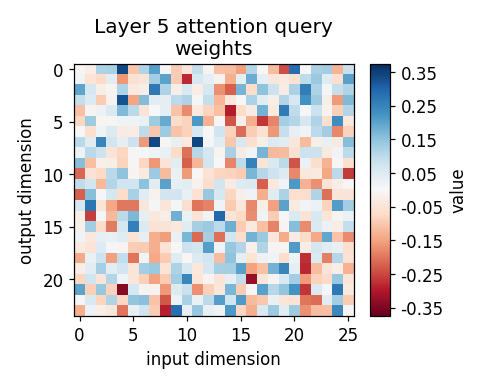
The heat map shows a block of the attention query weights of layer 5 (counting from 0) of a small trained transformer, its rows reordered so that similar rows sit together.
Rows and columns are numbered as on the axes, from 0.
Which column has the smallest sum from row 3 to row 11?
14
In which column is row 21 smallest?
4
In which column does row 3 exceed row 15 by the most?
21
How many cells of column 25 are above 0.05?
9
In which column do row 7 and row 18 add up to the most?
11
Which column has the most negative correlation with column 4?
24
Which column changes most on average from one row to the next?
17
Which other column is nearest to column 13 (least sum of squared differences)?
5
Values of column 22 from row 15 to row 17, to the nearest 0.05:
0.05 -0.15 0.05
